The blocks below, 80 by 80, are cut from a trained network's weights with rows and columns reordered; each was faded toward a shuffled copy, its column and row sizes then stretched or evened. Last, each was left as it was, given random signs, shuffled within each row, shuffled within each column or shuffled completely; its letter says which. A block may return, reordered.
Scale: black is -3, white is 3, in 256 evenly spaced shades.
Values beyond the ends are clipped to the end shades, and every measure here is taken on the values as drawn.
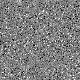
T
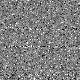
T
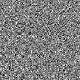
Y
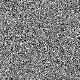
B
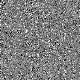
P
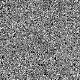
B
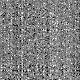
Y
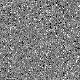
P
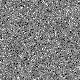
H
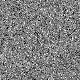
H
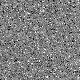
H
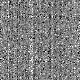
Y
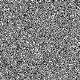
T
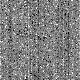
P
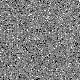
H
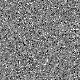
P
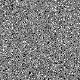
P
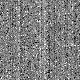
P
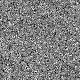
H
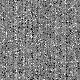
P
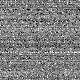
T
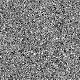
T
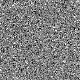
P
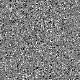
P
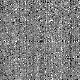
Y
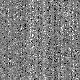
P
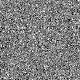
T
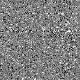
B
